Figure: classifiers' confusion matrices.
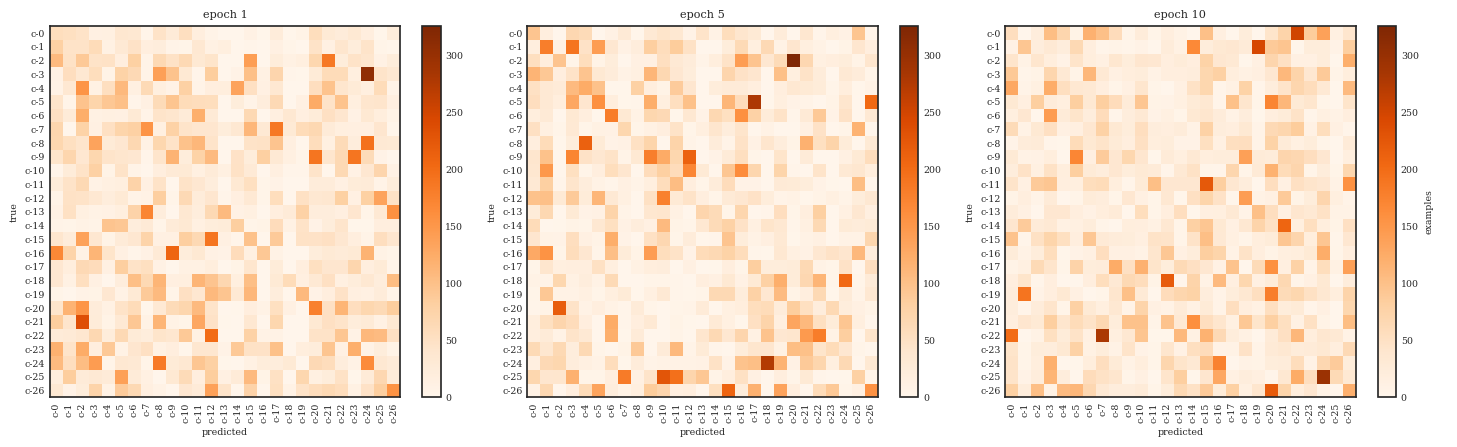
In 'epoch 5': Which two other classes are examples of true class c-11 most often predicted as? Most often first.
c-25, c-1
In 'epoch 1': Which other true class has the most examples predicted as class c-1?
c-20
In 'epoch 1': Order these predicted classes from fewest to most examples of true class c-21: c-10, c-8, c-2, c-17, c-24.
c-10, c-24, c-17, c-8, c-2
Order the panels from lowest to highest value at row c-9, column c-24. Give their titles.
epoch 5, epoch 10, epoch 1
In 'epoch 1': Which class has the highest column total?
c-2
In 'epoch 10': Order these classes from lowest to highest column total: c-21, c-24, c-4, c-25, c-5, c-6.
c-25, c-4, c-6, c-5, c-24, c-21
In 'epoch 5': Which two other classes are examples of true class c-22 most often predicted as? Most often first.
c-21, c-6
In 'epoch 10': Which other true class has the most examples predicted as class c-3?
c-6
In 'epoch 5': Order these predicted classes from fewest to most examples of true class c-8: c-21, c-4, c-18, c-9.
c-18, c-9, c-21, c-4
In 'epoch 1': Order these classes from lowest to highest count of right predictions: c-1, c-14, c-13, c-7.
c-1, c-14, c-13, c-7
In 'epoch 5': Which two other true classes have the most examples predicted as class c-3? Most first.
c-1, c-9
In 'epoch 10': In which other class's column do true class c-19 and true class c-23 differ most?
c-1
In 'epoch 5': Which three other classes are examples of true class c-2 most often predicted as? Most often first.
c-20, c-16, c-17
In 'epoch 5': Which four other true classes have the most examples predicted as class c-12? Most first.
c-9, c-10, c-5, c-25
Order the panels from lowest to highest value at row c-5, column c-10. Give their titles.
epoch 5, epoch 1, epoch 10
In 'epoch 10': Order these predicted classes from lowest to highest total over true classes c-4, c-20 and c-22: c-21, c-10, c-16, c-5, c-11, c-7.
c-11, c-16, c-21, c-5, c-10, c-7
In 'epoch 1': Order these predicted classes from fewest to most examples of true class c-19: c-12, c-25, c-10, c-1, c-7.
c-1, c-25, c-10, c-7, c-12
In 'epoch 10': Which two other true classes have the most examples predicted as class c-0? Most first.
c-22, c-4
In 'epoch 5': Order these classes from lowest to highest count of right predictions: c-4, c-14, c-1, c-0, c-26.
c-14, c-0, c-4, c-26, c-1
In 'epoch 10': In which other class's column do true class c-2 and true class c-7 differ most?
c-26
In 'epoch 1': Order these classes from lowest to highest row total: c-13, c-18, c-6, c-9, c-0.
c-0, c-6, c-13, c-18, c-9
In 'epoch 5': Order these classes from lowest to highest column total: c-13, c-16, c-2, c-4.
c-13, c-2, c-4, c-16
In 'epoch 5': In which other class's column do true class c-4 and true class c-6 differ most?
c-16
